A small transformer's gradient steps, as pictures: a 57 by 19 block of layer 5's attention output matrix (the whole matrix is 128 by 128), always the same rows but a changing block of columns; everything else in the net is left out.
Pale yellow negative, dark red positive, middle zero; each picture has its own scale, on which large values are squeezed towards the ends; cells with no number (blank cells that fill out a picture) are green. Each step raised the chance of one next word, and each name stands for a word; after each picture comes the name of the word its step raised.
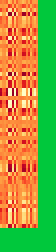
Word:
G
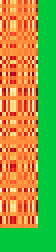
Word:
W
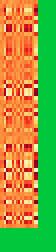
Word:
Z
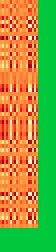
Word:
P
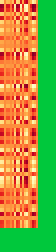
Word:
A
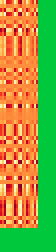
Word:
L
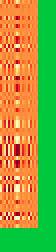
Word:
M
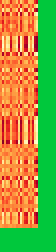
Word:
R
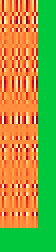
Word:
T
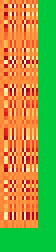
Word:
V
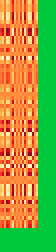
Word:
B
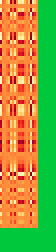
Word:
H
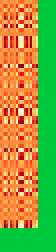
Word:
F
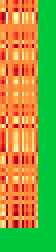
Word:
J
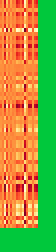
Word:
L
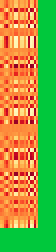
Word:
F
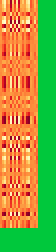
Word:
T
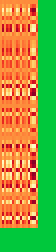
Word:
Z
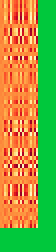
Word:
B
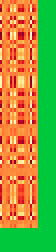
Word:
M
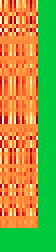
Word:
T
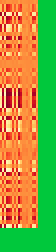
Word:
G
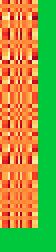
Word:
J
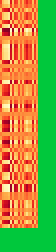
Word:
L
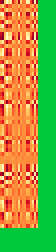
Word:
H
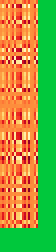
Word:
V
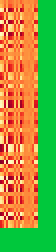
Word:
M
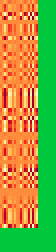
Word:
G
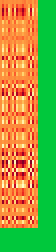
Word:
Z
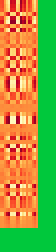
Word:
T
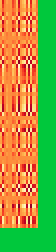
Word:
W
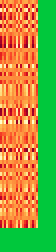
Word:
F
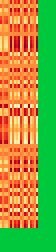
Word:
R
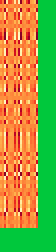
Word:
H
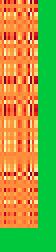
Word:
H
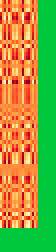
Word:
J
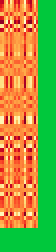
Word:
T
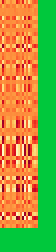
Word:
M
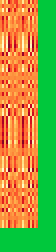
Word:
R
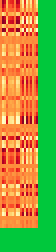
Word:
T
